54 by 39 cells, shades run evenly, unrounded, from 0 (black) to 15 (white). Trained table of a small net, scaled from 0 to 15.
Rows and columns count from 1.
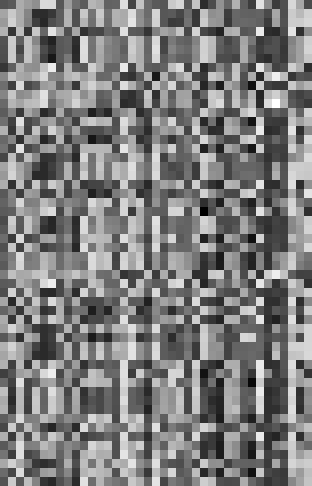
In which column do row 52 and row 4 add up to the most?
37
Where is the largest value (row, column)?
12, 35
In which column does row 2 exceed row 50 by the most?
26
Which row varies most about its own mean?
4
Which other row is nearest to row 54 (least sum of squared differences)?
25
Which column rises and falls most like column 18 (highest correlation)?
13
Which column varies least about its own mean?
24
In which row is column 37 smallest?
9
